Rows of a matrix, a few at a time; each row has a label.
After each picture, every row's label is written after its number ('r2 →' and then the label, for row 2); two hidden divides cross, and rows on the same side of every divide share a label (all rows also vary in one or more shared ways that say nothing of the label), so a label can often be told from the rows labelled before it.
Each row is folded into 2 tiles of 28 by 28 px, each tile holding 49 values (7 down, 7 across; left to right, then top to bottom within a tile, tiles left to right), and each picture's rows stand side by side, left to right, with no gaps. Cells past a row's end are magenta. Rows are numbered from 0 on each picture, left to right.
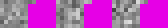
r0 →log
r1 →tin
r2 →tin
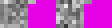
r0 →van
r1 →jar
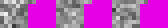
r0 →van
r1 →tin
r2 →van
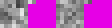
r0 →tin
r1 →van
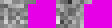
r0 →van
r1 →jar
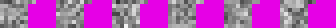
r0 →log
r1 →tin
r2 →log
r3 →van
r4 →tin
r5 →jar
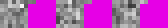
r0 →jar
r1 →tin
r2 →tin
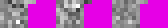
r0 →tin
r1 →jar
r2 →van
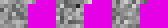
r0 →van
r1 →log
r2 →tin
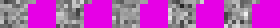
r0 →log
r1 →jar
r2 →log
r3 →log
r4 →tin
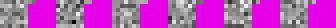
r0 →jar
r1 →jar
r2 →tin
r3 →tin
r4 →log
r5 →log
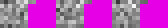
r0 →log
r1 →tin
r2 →log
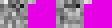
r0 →van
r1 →tin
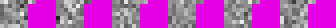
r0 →van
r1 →tin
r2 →tin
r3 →tin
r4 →tin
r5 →jar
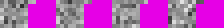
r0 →jar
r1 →jar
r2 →log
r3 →tin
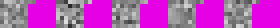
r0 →van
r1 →log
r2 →log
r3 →jar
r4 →jar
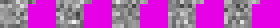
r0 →log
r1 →van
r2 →van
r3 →tin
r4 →van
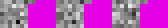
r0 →jar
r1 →log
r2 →jar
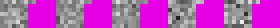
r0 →tin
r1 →tin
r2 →van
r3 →van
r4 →log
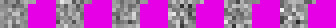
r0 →tin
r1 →van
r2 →log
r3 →van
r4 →jar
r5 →log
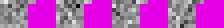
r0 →van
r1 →van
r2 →tin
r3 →jar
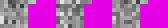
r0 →jar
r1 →van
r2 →jar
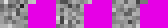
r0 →van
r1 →log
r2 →jar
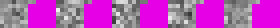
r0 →jar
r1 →log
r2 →van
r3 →jar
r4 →log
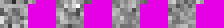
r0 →jar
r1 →jar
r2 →jar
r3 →van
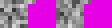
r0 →van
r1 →tin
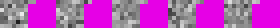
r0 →log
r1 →log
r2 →van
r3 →tin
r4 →van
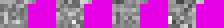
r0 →van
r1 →tin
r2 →log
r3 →jar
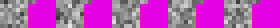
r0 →log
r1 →tin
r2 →jar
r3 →jar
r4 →jar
